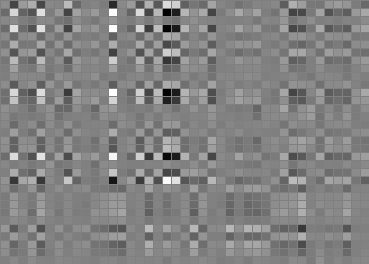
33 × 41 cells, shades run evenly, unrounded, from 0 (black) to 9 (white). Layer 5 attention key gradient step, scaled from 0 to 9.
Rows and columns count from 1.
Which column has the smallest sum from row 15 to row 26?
29
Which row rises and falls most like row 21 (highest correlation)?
14
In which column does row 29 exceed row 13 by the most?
19
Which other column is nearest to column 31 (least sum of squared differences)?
12
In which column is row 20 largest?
13
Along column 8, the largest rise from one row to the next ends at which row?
23
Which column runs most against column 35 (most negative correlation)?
7
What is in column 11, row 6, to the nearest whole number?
5
